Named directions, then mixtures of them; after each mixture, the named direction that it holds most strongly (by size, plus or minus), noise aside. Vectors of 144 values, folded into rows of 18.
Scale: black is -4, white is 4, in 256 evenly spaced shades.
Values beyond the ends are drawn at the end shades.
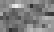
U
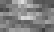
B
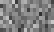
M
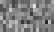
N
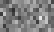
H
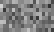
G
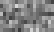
U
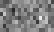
H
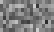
N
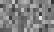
M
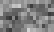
U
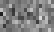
H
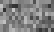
G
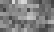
B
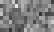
M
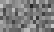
G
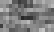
B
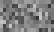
G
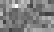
U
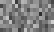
M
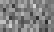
N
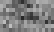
B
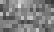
B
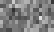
H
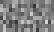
N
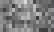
B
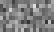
N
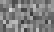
N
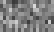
N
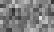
H
